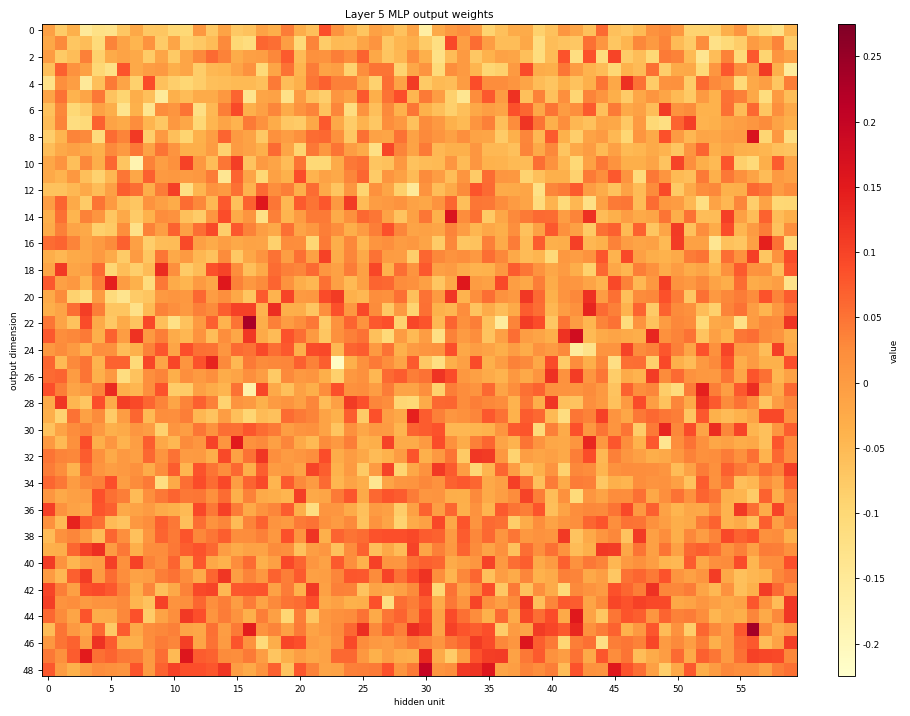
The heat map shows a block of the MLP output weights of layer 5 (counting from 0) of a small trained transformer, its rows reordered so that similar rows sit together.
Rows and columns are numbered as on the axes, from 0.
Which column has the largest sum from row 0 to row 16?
54
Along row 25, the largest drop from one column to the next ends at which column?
23
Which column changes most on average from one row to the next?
57
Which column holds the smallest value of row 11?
14
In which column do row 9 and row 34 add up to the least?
26
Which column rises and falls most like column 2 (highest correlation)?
3
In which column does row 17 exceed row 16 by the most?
59
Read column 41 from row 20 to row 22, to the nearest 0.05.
0 0 0.05
